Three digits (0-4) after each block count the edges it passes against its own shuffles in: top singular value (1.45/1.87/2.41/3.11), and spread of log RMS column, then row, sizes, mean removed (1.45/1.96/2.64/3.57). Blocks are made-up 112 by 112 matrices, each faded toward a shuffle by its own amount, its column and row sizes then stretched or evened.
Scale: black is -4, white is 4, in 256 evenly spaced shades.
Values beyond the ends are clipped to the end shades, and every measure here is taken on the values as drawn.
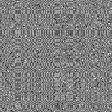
4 0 0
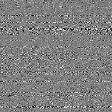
3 0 4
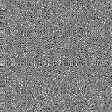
3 0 0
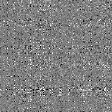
1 3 3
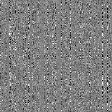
2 4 1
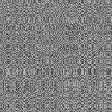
4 3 0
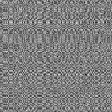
4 0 4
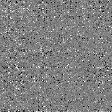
2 2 2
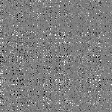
2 3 2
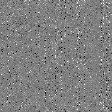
0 3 0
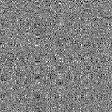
3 1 2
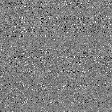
1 1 3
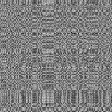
4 2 3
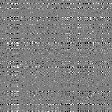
4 3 4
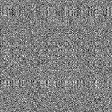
3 1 2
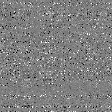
1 1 3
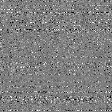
0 1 4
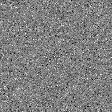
1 0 1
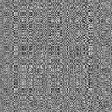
4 4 2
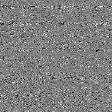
1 1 3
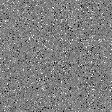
1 2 0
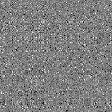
3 1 1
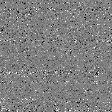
0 1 3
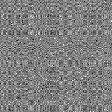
4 0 1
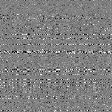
3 0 4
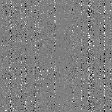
1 4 1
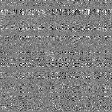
3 2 4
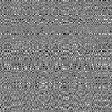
4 0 4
